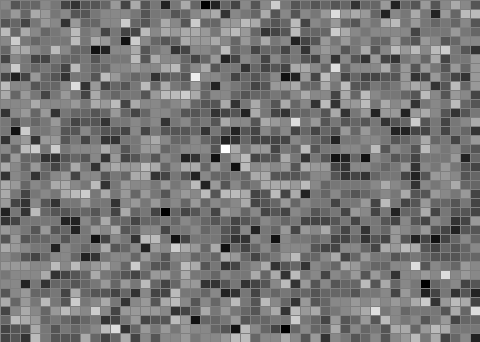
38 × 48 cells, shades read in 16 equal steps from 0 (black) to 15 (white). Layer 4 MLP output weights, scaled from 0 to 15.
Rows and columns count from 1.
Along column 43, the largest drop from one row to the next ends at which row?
32
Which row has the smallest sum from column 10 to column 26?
15
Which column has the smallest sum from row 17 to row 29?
42
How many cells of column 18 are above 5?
33
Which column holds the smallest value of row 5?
13
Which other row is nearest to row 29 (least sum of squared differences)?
14
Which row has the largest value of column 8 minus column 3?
22
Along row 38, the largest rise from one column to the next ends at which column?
4
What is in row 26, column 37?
3
